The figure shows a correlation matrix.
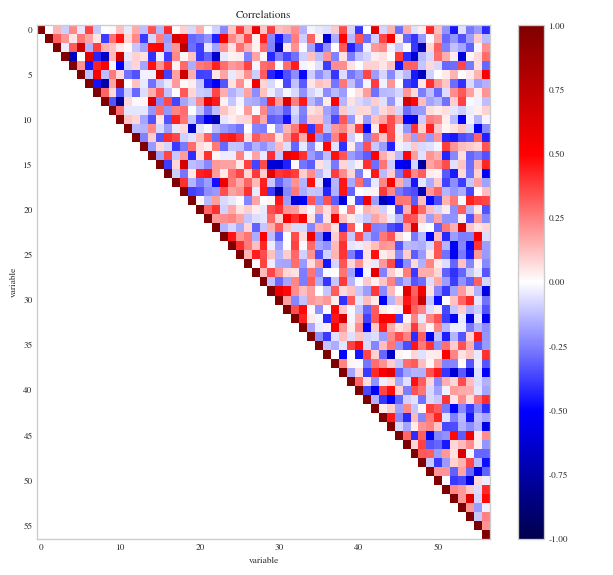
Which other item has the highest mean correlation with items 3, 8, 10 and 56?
45
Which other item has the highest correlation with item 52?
54
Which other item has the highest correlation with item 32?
38
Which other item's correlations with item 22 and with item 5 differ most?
47
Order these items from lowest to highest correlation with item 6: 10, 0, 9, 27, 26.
26, 9, 0, 27, 10
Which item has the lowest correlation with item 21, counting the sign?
10
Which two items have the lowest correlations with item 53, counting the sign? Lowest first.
3, 10
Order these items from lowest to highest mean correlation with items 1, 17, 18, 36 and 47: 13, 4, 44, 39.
13, 39, 4, 44
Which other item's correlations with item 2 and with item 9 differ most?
14
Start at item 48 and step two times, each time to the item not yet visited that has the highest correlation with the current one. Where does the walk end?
29
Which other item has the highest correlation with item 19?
41
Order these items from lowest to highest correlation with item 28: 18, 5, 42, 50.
42, 50, 5, 18
